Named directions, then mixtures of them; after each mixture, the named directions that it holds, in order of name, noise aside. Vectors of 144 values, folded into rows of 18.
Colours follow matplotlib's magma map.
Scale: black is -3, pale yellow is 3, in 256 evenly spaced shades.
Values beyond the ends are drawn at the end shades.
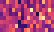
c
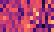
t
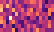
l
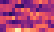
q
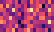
c, l, t.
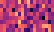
c, t.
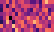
l.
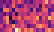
l, q.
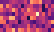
l, q, t.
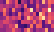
c.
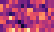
c, l, q.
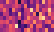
c.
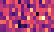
c.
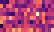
l, q, t.
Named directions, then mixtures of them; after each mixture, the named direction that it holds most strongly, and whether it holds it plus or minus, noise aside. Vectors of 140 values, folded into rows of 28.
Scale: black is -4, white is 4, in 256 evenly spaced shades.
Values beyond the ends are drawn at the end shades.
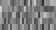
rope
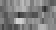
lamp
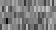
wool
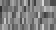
rope, minus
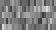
wool, plus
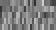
rope, minus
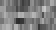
lamp, minus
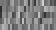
rope, minus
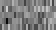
wool, plus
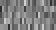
rope, minus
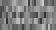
rope, minus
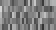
rope, plus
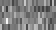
wool, minus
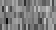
wool, plus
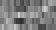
lamp, minus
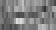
lamp, plus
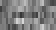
lamp, plus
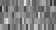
wool, minus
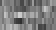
lamp, minus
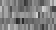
lamp, minus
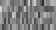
rope, plus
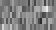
rope, minus
